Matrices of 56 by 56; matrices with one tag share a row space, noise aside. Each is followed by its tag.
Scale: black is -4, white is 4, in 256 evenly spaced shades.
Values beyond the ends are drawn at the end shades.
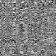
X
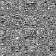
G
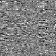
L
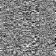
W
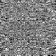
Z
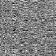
X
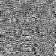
W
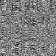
G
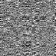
W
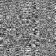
W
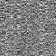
L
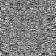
Z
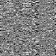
W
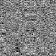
G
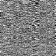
W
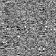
L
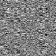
L
